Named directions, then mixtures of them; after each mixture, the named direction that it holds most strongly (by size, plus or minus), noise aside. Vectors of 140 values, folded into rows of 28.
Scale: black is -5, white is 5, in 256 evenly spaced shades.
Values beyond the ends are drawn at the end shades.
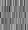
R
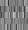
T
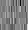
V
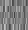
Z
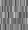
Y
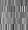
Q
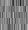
V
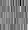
V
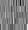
V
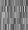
Q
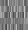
T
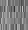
Q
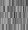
Z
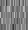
R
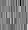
V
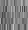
Q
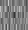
T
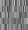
Y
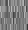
T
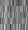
Z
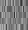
Q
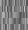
Y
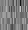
V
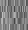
Q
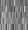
Q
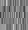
R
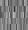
T
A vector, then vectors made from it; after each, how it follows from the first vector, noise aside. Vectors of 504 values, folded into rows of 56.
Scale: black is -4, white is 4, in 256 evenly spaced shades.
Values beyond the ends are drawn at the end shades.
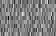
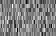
wrapped around, negated.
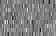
wrapped around, negated, partly zeroed.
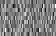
wrapped around, negated.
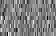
reversed.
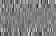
negated, partly zeroed.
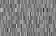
wrapped around, shrunk.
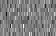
wrapped around, negated, partly zeroed.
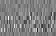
negated, partly zeroed.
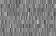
wrapped around, shrunk.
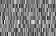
reversed.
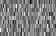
wrapped around, negated.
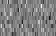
wrapped around, negated, partly zeroed.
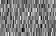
wrapped around, negated.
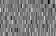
wrapped around, negated, partly zeroed.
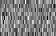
reversed.
